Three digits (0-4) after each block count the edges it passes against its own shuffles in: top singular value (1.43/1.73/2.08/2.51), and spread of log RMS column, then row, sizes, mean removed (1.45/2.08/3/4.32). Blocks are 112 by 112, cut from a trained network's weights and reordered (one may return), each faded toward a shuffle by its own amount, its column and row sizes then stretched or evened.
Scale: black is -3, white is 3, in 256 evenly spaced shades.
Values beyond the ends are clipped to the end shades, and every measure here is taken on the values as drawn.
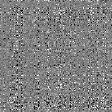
1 3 3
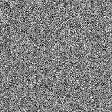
2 0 1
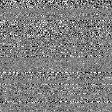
0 1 4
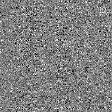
0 2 2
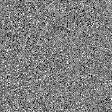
0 2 0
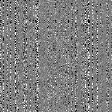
2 4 0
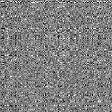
4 2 3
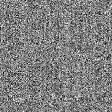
2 0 1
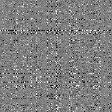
2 3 3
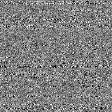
0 1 3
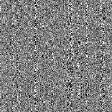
2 3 1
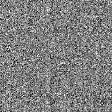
1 1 1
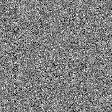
0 1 0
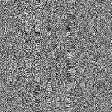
3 2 0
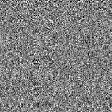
3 1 1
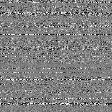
1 0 4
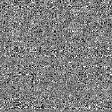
2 2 3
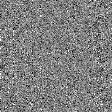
0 2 0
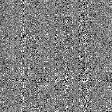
1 3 2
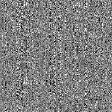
2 3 1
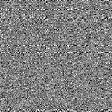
4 1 2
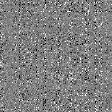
1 3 2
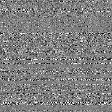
2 0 4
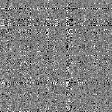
3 3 3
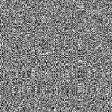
4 2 0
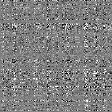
0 3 4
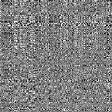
3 2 3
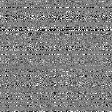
0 2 4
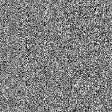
2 2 0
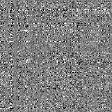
1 3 3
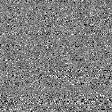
0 0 3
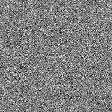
3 0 1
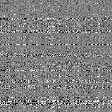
3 1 4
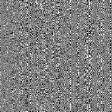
3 4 1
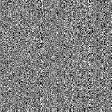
3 3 0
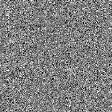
1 2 1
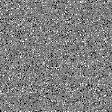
0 1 2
